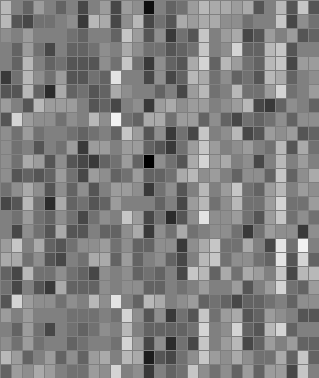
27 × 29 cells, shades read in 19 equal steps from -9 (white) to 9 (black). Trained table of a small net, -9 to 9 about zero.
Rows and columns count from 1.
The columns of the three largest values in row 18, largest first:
17, 25, 6
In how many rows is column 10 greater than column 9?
7
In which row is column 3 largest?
2
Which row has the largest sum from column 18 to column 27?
22
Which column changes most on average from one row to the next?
14
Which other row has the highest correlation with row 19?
18
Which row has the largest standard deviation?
12
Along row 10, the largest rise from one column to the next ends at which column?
23
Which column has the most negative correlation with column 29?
1
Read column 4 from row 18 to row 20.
-3 -1 1
